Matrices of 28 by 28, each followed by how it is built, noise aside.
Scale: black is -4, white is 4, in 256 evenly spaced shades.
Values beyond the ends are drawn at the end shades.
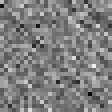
Toeplitz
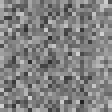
repeating rows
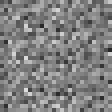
repeating rows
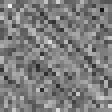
Toeplitz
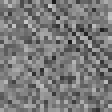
Toeplitz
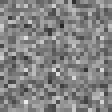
repeating rows
